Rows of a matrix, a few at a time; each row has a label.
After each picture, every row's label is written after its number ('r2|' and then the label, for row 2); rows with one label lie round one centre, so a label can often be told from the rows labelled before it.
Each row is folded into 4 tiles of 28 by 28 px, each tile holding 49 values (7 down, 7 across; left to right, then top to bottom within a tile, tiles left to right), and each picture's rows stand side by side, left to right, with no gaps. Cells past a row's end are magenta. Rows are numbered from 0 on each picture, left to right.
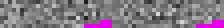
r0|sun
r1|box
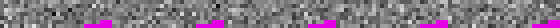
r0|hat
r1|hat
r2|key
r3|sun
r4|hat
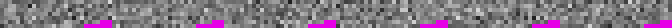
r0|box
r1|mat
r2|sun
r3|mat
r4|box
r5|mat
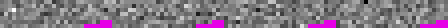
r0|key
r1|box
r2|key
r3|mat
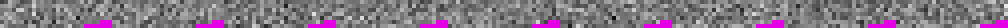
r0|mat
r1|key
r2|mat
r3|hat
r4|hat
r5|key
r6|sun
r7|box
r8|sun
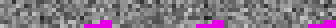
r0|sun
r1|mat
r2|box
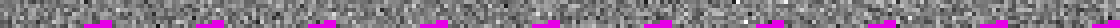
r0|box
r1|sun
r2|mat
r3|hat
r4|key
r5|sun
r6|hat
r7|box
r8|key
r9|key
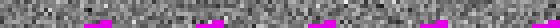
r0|box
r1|sun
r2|hat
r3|hat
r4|sun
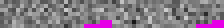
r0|box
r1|hat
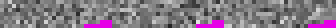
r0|hat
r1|key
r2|hat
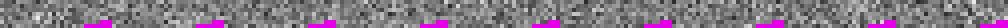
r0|hat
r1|key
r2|sun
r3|hat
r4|mat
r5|mat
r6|key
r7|box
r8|mat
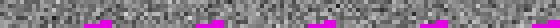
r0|hat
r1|hat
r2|key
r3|hat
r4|sun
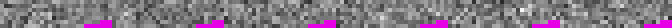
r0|hat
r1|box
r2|sun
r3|mat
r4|box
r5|hat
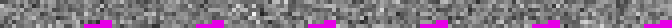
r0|key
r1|hat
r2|key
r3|key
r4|sun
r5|sun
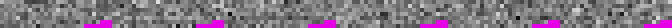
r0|box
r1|key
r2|sun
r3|mat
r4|sun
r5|box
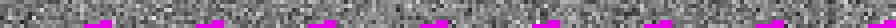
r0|box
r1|hat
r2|mat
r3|sun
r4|sun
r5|hat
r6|key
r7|mat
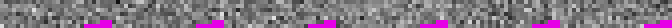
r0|sun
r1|key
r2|hat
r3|mat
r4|mat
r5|hat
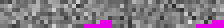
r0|mat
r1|sun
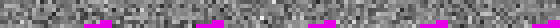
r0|sun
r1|key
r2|sun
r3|hat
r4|mat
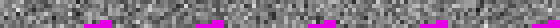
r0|hat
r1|sun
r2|mat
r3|box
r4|sun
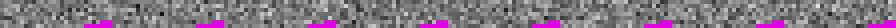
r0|sun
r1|key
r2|sun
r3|sun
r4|key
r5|hat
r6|box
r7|mat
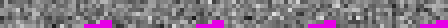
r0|sun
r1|sun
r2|hat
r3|key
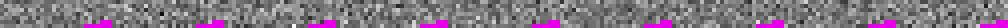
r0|mat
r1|key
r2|mat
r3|box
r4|mat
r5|key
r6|box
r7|key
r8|sun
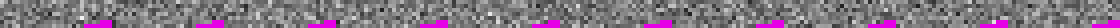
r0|box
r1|box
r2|key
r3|box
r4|hat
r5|hat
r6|box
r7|sun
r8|key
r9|key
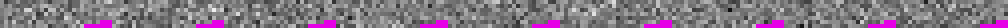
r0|box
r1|sun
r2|mat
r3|mat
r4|key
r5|sun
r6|sun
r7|mat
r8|mat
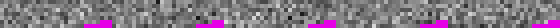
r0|box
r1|mat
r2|hat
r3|key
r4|mat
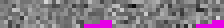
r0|key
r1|key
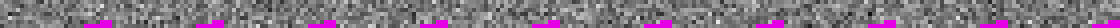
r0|key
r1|mat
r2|hat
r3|hat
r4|hat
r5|sun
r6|box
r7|box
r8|hat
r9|sun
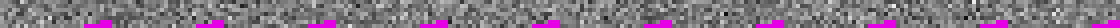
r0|hat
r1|sun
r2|mat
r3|key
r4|sun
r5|sun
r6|hat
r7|key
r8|mat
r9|box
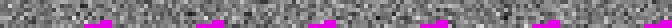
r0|mat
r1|hat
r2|box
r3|key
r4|sun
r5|mat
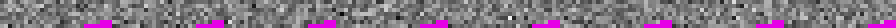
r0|key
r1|key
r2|box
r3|mat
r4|mat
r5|key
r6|box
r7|box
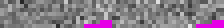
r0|sun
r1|key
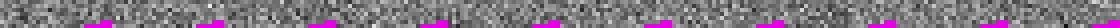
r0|hat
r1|sun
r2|hat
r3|key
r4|box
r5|hat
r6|key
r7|box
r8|hat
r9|key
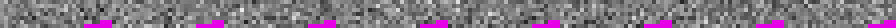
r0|mat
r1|sun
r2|box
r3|box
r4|hat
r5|mat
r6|sun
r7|mat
